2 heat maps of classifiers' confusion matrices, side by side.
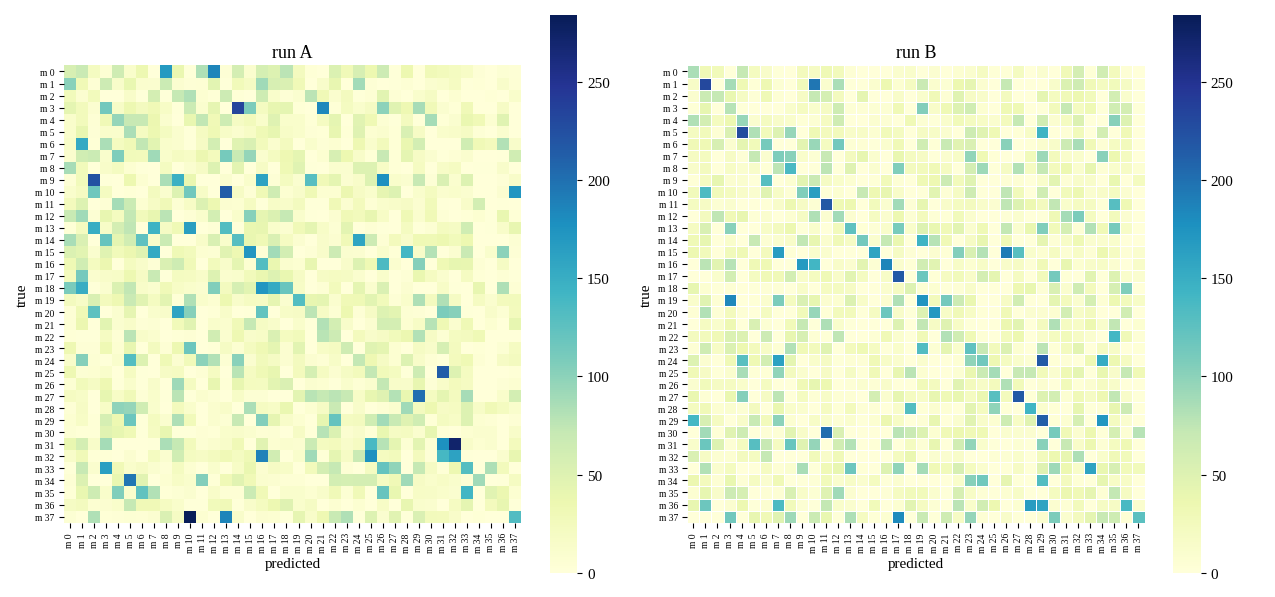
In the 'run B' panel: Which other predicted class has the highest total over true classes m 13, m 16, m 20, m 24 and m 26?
m 29
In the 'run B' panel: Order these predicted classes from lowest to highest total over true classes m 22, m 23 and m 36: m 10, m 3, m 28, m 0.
m 10, m 0, m 3, m 28
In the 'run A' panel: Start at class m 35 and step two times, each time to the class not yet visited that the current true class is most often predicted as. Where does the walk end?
m 3
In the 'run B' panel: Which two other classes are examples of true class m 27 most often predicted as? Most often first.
m 25, m 4
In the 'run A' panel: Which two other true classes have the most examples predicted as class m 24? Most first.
m 14, m 1
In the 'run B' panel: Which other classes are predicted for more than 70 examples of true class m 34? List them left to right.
m 23, m 24, m 29
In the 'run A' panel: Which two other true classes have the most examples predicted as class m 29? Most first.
m 27, m 16
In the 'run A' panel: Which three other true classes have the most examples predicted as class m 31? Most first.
m 25, m 32, m 20
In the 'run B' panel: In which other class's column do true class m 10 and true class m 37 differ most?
m 17
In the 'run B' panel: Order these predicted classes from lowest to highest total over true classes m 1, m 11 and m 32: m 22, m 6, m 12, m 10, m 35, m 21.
m 21, m 22, m 6, m 12, m 35, m 10
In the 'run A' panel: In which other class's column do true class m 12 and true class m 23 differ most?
m 10
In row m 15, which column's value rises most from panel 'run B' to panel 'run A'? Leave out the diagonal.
m 28
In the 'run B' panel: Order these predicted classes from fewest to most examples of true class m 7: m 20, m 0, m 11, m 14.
m 20, m 0, m 14, m 11
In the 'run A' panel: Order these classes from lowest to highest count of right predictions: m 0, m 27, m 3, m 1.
m 1, m 0, m 27, m 3
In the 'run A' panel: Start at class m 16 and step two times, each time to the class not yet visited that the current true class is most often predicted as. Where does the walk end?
m 9
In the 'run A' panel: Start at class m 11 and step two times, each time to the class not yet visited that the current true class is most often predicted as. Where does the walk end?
m 30
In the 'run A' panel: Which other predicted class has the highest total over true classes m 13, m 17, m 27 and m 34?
m 5
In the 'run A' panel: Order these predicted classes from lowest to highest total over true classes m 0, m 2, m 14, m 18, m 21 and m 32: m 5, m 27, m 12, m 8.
m 27, m 5, m 8, m 12
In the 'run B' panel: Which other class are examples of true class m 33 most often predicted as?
m 13
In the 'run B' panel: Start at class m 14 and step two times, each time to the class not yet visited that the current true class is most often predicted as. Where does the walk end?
m 3
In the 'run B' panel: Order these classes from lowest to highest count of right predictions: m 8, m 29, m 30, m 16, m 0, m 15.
m 0, m 30, m 8, m 15, m 16, m 29
